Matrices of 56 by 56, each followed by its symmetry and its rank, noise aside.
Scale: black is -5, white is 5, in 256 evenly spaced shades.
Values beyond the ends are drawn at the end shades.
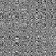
no symmetry, rank five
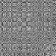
symmetric, rank four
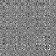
symmetric, rank five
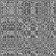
symmetric, rank three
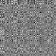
no symmetry, rank four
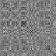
symmetric, rank three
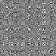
symmetric, rank four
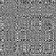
antisymmetric, rank four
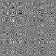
antisymmetric, rank four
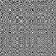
symmetric, rank three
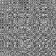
symmetric, rank four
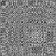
symmetric, rank four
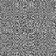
no symmetry, rank five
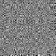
no symmetry, rank five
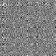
no symmetry, rank five
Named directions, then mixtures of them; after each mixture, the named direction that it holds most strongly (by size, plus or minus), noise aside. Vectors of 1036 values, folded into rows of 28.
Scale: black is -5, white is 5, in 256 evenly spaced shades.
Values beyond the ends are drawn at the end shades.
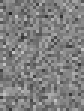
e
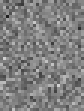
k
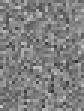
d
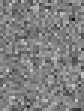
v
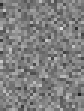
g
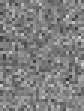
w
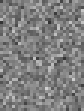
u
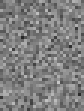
e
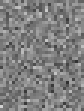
d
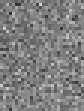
w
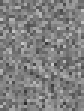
d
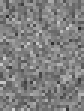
k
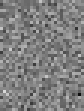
g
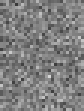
w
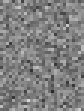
d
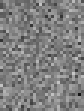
e
